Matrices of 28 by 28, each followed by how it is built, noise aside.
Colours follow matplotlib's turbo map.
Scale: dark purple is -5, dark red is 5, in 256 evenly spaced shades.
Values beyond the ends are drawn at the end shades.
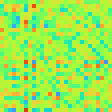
low rank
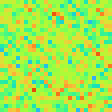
Toeplitz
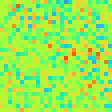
upper triangular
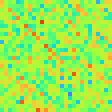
Toeplitz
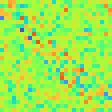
banded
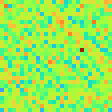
Toeplitz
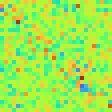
banded
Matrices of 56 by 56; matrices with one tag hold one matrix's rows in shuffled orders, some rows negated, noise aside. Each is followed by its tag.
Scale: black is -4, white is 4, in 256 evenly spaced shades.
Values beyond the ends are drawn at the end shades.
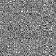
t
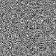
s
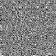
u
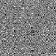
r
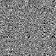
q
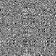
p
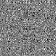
p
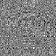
p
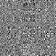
p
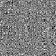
q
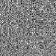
s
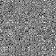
q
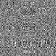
p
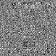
p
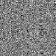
s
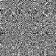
u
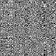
q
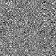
q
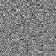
s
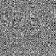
r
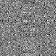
p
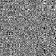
q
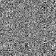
q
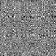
r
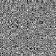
s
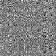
t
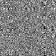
q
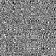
r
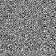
q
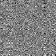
q
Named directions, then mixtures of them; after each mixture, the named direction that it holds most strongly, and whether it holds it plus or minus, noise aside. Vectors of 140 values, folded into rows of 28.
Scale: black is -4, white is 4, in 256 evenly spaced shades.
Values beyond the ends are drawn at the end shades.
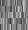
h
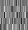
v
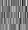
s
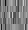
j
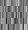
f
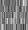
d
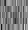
f, plus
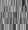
d, minus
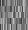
h, plus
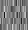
v, plus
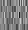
s, minus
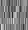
d, plus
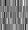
j, plus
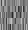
h, minus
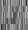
s, minus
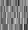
f, minus
